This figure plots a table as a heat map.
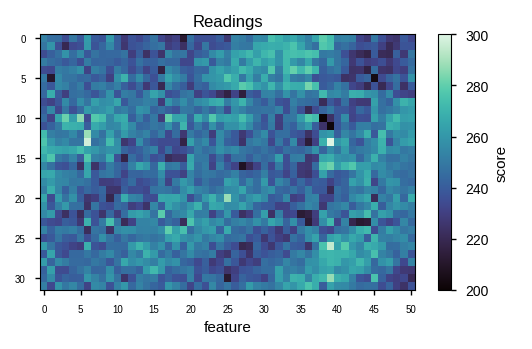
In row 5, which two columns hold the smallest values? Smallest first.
45, 1
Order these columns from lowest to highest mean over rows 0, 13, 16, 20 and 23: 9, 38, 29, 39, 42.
42, 29, 9, 38, 39
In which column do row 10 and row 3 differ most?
5
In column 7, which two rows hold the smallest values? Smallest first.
16, 20
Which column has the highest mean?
39
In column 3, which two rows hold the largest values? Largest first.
10, 11
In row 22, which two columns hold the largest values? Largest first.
16, 44
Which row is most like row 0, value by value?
1
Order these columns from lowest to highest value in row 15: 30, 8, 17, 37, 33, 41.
17, 37, 33, 30, 8, 41
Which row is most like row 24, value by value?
20
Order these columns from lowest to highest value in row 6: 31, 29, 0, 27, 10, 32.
0, 10, 32, 29, 31, 27
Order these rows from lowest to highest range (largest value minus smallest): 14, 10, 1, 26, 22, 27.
14, 27, 1, 22, 26, 10
